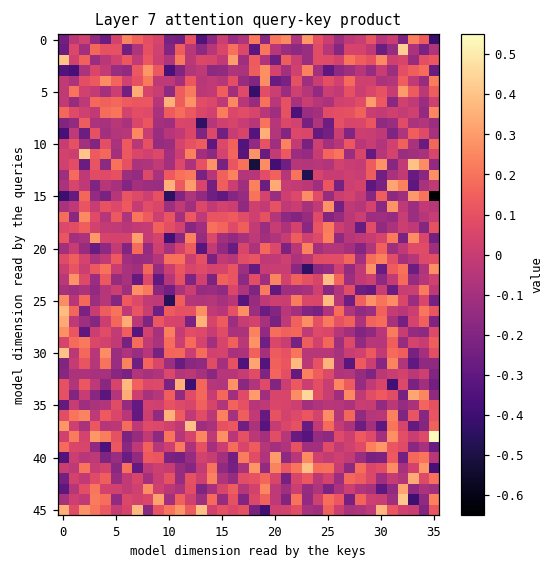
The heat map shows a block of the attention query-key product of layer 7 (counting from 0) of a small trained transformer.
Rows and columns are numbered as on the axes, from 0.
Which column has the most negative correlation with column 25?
19
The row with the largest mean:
45
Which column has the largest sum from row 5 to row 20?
12
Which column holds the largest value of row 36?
10
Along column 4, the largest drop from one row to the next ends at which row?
39
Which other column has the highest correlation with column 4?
35
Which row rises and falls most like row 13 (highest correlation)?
22
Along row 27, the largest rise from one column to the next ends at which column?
13
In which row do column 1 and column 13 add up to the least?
8
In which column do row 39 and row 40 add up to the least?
4
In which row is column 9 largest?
44
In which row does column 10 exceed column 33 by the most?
14
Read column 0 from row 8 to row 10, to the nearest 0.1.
-0.2 -0.4 0
